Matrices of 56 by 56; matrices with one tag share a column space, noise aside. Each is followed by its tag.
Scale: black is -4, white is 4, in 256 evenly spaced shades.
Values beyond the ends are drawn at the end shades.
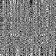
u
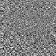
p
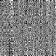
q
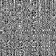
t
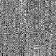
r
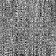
u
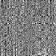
q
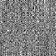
t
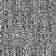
r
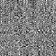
t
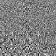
p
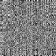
q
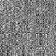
r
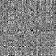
t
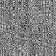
r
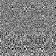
p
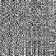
q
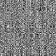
r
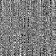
u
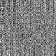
r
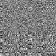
p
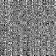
q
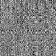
t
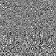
p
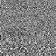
p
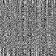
u
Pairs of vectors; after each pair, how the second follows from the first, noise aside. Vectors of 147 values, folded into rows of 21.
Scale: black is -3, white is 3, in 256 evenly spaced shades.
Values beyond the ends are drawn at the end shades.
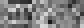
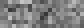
negated, shrunk.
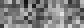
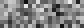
sign-scrambled.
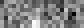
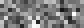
sign-scrambled.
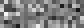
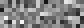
reversed, negated.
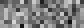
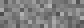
wrapped around, negated, shrunk.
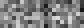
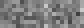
negated, shrunk.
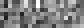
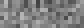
negated, shrunk.
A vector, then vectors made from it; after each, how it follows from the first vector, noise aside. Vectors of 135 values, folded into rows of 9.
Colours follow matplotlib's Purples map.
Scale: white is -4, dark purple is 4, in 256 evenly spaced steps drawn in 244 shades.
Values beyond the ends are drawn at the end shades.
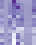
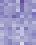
reversed, negated, shrunk.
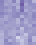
reversed, negated, shrunk.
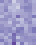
negated, shrunk.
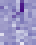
reversed, negated, partly zeroed.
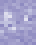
wrapped around, negated, partly zeroed.
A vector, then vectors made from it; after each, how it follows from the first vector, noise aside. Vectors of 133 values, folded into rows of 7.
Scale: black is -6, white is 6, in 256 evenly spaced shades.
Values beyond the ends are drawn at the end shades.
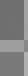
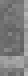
wrapped around.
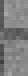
wrapped around, negated.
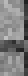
negated, scaled up.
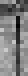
wrapped around, negated, scaled up.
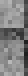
wrapped around, negated, scaled up.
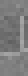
wrapped around, partly zeroed.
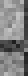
negated, scaled up.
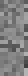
sign-scrambled.
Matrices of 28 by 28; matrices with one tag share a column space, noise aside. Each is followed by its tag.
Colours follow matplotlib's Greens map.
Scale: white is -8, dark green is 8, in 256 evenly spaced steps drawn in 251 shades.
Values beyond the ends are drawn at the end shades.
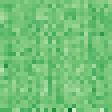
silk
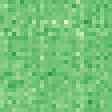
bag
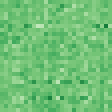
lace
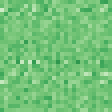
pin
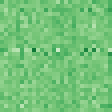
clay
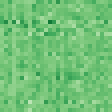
bag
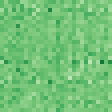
pin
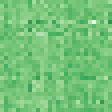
bag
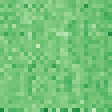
silk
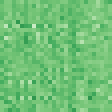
lace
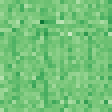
bag
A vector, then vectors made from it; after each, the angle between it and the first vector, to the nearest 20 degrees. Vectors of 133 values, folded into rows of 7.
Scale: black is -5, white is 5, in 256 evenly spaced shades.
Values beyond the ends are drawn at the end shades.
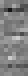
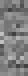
40 degrees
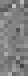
80 degrees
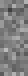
60 degrees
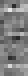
160 degrees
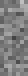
120 degrees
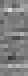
160 degrees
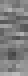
120 degrees
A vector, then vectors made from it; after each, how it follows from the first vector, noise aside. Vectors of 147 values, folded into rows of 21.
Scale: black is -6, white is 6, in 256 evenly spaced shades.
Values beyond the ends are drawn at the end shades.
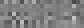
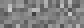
reversed.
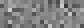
reversed.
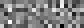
reversed, scaled up.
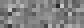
reversed.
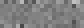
negated, partly zeroed.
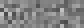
wrapped around.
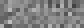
reversed.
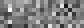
reversed, scaled up.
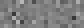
negated, partly zeroed.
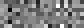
reversed, negated, scaled up.
